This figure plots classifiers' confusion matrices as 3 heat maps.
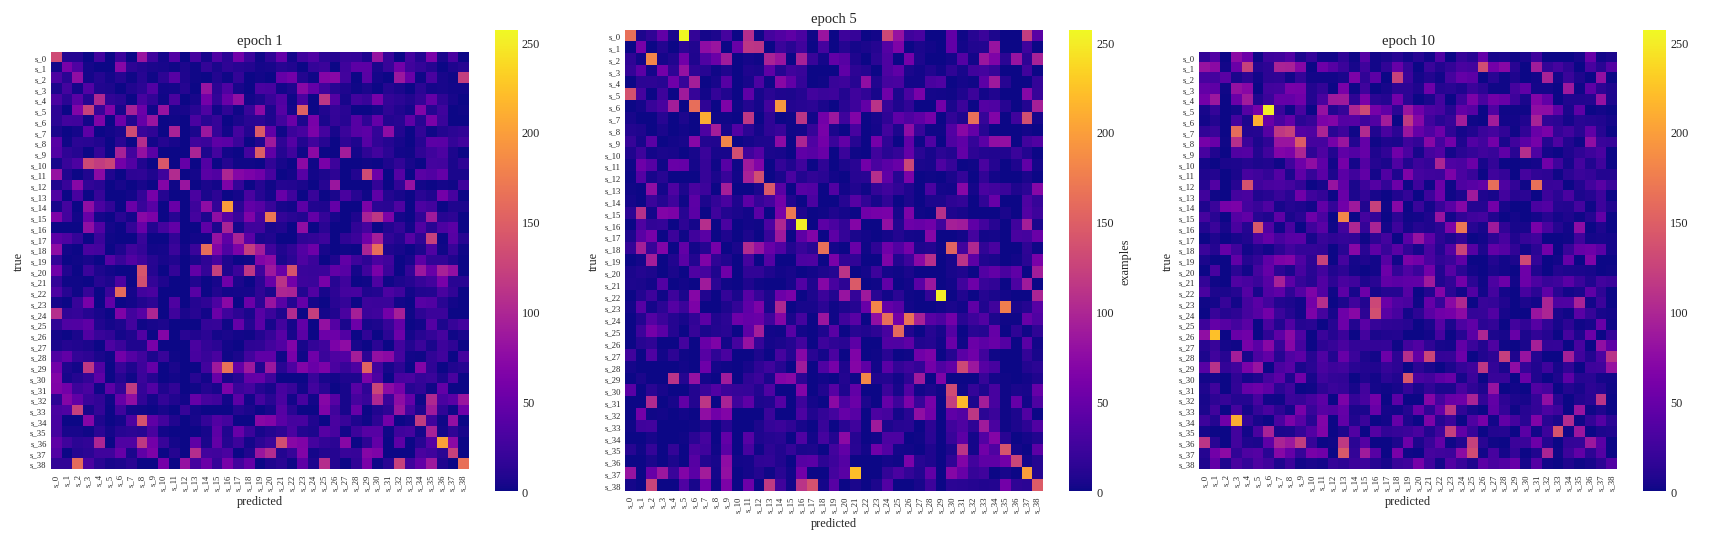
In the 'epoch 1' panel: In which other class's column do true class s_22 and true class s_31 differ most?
s_6
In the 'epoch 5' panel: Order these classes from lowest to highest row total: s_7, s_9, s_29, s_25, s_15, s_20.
s_20, s_25, s_29, s_15, s_9, s_7
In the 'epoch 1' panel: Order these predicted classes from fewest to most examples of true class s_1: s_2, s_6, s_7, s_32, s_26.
s_26, s_7, s_2, s_32, s_6
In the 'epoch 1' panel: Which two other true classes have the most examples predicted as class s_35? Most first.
s_17, s_32
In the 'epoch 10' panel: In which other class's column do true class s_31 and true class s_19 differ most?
s_30
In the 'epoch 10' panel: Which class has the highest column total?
s_13
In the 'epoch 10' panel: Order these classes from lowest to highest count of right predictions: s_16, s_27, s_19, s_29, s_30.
s_27, s_30, s_19, s_29, s_16
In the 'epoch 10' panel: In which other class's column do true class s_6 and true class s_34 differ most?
s_5
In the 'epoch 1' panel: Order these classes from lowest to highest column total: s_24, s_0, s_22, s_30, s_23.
s_24, s_22, s_23, s_0, s_30
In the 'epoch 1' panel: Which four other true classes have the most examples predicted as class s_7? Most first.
s_31, s_5, s_32, s_14
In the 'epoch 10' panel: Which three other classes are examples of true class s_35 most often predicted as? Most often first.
s_33, s_23, s_6
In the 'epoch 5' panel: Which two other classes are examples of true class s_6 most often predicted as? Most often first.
s_14, s_23
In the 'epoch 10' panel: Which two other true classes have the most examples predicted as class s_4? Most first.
s_12, s_1
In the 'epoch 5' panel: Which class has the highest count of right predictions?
s_16
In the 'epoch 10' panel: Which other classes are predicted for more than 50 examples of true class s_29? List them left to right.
s_1, s_4, s_5, s_26, s_38
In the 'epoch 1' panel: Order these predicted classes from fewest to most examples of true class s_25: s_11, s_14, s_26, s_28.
s_11, s_14, s_26, s_28
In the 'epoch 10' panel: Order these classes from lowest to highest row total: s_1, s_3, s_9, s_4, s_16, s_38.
s_38, s_3, s_9, s_16, s_4, s_1
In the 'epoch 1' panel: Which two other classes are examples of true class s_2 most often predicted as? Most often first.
s_38, s_32
